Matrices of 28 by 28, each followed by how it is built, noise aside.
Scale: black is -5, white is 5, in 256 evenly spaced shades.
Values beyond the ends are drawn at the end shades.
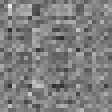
low rank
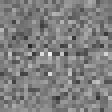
uneven rows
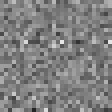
uneven rows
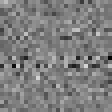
uneven rows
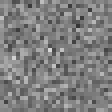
noise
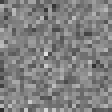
low rank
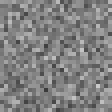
noise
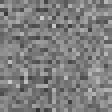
blocks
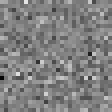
uneven rows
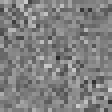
block diagonal
